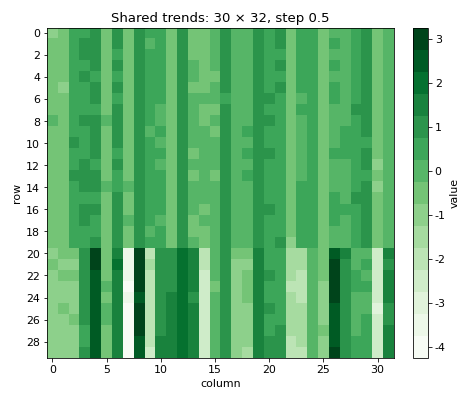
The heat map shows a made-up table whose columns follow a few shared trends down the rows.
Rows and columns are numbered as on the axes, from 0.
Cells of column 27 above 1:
1
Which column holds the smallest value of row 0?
0
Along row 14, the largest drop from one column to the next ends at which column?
30
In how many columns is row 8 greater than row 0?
5
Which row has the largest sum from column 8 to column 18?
20
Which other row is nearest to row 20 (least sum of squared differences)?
22
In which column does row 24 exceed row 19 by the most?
26
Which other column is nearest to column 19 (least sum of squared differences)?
6
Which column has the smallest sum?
7
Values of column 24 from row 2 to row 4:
0.5 0.5 0.5
